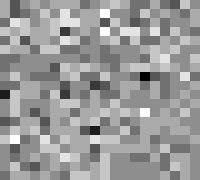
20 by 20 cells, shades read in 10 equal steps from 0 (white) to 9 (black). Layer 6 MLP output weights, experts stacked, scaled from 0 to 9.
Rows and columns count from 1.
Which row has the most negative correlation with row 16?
10
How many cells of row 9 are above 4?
10
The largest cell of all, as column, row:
15, 9
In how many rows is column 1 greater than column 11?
12
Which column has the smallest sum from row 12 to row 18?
7
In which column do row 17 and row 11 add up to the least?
6
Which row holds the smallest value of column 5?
16
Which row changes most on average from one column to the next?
4
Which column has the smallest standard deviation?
20
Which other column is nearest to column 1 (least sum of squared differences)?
5
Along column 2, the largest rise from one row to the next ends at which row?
17
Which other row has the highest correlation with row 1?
18
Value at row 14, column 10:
2
